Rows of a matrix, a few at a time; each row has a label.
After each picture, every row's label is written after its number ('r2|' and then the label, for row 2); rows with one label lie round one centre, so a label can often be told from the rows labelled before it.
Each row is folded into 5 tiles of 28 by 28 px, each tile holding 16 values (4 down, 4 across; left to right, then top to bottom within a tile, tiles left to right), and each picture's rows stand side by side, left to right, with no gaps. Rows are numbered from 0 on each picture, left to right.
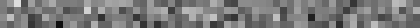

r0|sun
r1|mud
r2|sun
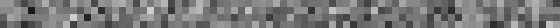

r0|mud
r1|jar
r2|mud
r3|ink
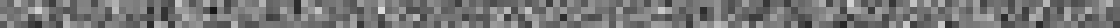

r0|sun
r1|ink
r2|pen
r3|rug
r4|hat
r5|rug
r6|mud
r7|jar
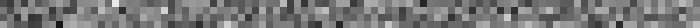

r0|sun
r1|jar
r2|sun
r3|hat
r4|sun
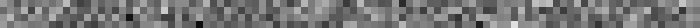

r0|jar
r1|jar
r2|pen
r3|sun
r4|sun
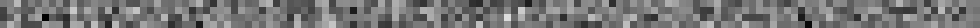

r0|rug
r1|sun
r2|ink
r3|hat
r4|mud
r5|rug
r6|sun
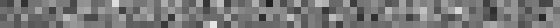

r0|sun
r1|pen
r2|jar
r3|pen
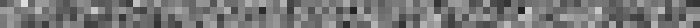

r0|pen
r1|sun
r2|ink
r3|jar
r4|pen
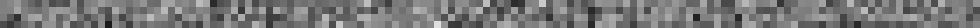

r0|mud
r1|jar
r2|hat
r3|jar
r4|ink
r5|ink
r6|mud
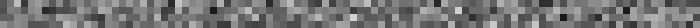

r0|sun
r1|ink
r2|mud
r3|pen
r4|hat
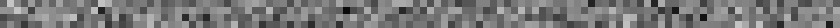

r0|mud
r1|rug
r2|sun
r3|sun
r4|mud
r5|hat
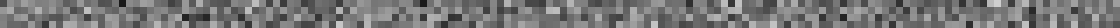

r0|pen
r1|rug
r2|hat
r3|hat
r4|rug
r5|pen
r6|hat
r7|rug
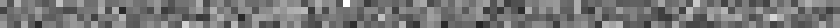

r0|sun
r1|rug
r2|jar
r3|jar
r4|rug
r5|mud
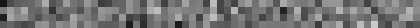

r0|hat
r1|mud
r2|rug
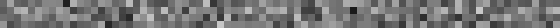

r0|mud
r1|jar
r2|ink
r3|hat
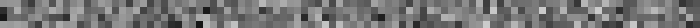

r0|rug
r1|sun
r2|rug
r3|mud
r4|pen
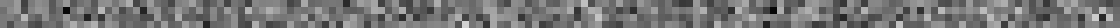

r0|sun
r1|rug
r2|pen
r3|rug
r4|pen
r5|ink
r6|hat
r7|pen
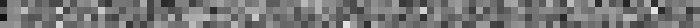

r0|hat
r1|ink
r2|pen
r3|hat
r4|mud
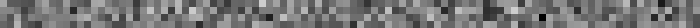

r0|ink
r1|jar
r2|jar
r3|pen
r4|jar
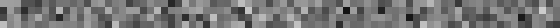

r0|rug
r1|rug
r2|jar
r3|rug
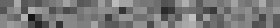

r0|sun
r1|ink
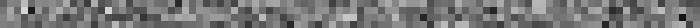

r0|jar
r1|mud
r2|mud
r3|ink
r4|pen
